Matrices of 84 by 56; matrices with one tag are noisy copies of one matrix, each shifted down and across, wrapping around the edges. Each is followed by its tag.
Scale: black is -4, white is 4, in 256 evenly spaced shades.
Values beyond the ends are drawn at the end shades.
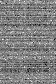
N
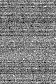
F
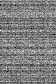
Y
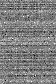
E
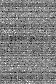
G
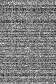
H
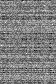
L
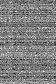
L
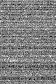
H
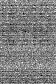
F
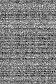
E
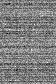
Y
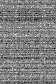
N
